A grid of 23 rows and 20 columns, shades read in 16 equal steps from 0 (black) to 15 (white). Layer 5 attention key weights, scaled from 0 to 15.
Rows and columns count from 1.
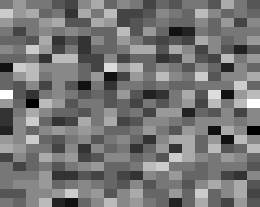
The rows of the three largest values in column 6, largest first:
22, 7, 18
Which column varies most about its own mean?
1
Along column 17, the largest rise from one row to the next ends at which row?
16
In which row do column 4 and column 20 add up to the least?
15
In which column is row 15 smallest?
20
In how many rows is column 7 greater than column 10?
9
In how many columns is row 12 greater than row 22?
8
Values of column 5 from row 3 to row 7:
10 7 3 4 11
